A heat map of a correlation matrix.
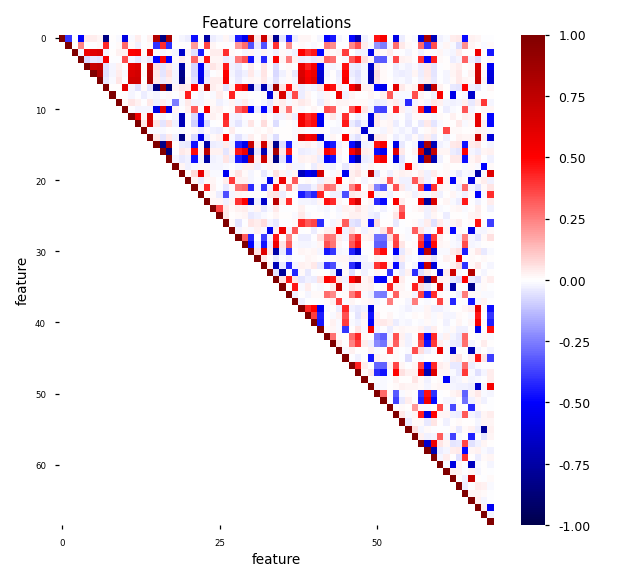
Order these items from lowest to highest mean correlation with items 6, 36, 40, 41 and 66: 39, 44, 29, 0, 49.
49, 0, 44, 29, 39
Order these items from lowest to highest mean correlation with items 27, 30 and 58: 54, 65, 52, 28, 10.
10, 28, 65, 54, 52
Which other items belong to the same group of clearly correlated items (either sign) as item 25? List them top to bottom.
24, 54
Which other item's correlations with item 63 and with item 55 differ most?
67
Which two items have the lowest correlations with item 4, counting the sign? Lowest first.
19, 49
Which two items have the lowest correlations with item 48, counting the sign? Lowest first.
13, 61
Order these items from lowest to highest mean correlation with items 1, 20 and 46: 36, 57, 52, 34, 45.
45, 52, 36, 57, 34
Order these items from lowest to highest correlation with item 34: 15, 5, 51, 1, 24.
15, 51, 5, 24, 1
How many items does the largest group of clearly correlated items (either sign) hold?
27
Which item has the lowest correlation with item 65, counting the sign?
35
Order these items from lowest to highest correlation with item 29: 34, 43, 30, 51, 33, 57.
30, 51, 33, 43, 57, 34
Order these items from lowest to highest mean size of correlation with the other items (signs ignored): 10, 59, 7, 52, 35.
52, 35, 10, 59, 7
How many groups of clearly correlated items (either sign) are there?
7
